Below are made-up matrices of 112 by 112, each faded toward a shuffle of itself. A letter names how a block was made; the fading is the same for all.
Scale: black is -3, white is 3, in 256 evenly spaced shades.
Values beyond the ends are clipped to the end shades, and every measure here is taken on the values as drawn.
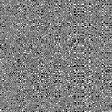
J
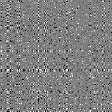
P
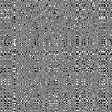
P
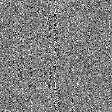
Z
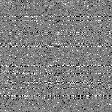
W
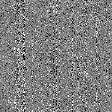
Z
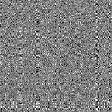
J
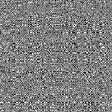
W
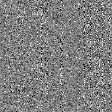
Z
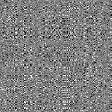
J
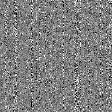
Z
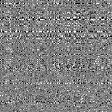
W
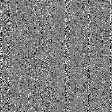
Z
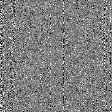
Z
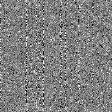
Z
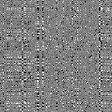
P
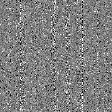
Z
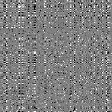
P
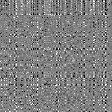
P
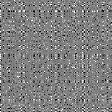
P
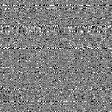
W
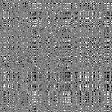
P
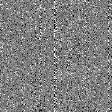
Z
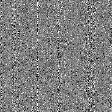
Z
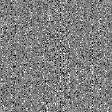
Z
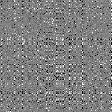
P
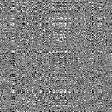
J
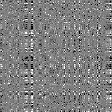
P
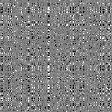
P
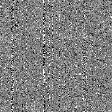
Z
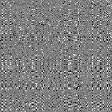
P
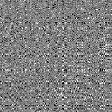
J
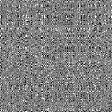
J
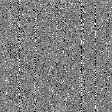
Z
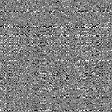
W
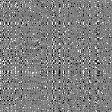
P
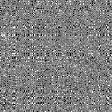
J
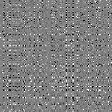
P
